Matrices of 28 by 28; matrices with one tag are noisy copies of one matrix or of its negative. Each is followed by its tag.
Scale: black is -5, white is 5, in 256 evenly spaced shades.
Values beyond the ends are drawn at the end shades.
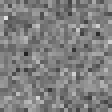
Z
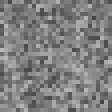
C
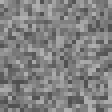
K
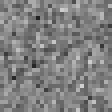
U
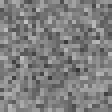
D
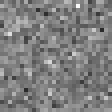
Z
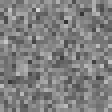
K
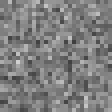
K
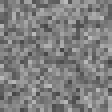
C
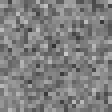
D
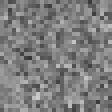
K
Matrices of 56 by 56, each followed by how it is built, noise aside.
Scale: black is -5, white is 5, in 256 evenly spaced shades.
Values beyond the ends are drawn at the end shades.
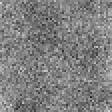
smooth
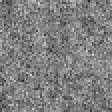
smooth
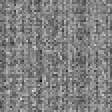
blocks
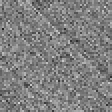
Toeplitz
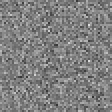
repeating rows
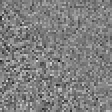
lower triangular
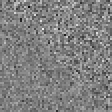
upper triangular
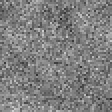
smooth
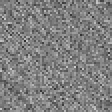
Toeplitz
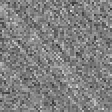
Toeplitz
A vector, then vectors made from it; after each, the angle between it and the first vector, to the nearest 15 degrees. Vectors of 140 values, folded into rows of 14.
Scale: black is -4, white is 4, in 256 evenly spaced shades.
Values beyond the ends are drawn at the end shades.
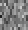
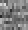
45 degrees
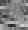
105 degrees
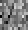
30 degrees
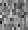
150 degrees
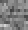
60 degrees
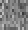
120 degrees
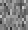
135 degrees
